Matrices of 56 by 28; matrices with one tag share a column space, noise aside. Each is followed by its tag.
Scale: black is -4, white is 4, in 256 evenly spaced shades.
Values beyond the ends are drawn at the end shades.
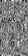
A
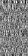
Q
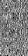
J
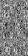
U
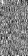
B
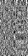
B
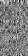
B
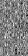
U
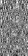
Q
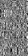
U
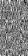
B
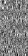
Q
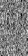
J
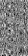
J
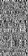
A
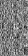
U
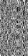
B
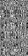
U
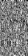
A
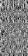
Q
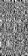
A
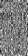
J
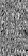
J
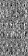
U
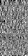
B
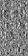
U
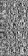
U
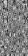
Q
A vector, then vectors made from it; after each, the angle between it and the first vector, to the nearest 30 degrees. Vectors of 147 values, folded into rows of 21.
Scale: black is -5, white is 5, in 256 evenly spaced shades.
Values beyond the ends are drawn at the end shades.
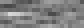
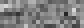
120 degrees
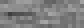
150 degrees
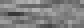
150 degrees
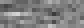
30 degrees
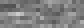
30 degrees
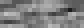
60 degrees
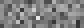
90 degrees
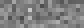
90 degrees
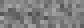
120 degrees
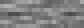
150 degrees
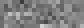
60 degrees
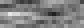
30 degrees
